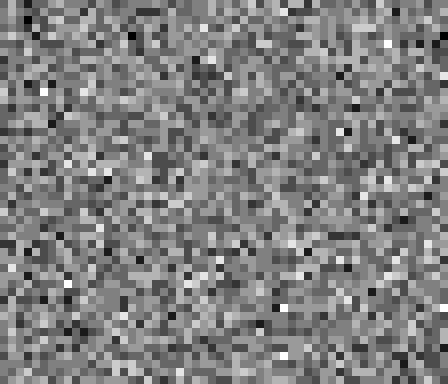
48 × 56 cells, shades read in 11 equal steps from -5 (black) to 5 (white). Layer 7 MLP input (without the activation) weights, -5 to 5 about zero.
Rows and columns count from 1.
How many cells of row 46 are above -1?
39
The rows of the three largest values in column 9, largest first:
36, 21, 15
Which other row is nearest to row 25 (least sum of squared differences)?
43
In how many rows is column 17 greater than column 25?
19
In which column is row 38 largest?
44
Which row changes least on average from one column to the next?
28
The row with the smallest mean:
14
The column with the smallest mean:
4
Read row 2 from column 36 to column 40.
4 -3 -2 -2 -1
